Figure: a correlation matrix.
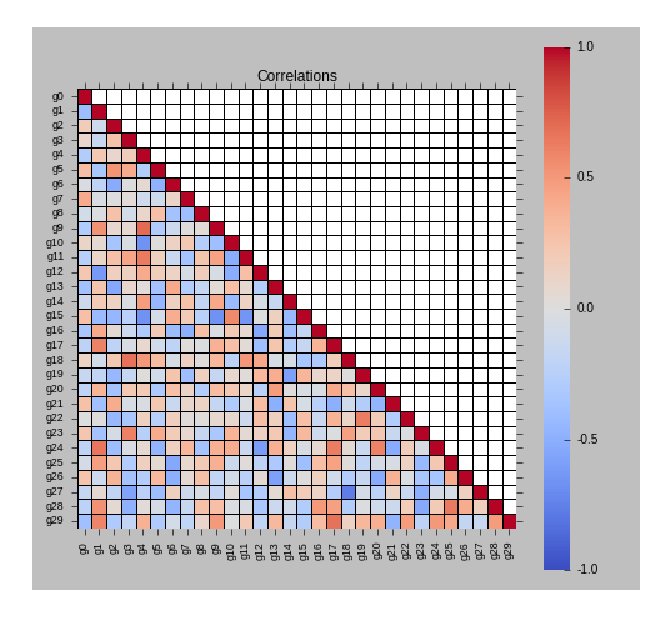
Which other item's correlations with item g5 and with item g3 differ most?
g26
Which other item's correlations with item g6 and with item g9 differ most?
g15
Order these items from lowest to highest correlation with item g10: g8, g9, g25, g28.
g9, g8, g25, g28
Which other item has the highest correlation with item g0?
g7
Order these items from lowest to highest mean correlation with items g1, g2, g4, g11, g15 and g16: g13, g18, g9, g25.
g13, g18, g25, g9
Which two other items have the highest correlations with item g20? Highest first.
g24, g13
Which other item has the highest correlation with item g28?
g25
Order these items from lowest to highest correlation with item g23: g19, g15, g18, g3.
g19, g15, g18, g3
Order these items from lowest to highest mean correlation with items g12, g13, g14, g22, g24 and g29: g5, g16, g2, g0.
g5, g2, g0, g16
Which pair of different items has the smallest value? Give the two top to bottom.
g18, g27
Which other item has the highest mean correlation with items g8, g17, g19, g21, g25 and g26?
g28
